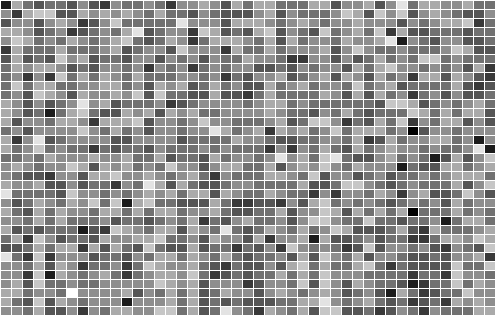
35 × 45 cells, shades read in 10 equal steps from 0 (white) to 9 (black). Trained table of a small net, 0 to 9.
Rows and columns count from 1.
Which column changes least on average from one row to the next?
24
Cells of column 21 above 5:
11
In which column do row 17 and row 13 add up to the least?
44
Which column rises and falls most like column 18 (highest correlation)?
43
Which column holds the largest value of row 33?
36
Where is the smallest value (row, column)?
33, 7
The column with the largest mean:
38
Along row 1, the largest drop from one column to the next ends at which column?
2
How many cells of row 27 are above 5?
12
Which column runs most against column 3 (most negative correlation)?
18
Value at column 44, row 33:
4
